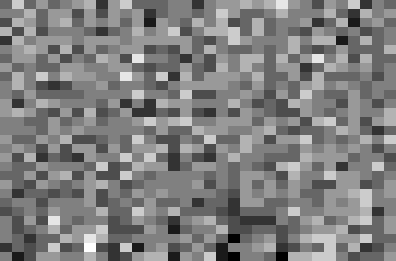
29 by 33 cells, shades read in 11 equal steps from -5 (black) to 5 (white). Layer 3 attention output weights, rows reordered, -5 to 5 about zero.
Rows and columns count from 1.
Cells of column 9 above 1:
6
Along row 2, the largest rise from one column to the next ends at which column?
31
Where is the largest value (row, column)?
28, 8
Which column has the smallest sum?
15
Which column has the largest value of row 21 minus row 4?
9
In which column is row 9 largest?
11
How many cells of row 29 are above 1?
8
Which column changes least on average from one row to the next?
10
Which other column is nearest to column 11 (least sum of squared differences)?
22
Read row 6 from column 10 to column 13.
0 1 1 -2
